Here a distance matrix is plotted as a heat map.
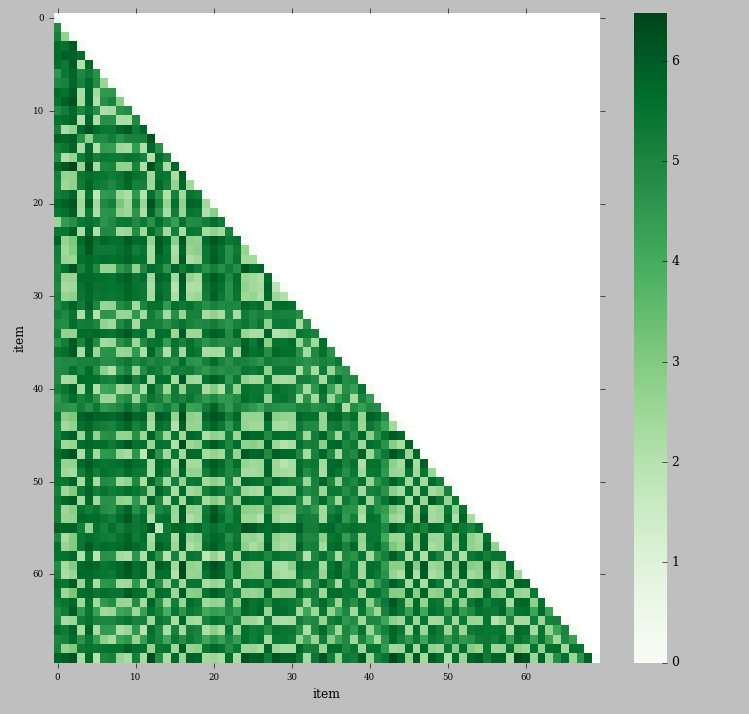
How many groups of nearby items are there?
6
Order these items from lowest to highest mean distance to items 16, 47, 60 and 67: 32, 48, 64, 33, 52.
32, 52, 64, 33, 48
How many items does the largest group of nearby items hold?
29
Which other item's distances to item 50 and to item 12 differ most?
69
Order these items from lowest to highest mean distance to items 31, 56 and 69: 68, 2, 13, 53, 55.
53, 68, 2, 13, 55
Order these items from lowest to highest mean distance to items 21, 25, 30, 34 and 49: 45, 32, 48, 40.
48, 32, 40, 45
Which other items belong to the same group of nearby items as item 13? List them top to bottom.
4, 55
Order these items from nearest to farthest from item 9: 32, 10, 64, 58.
58, 32, 64, 10
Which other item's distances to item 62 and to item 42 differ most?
37
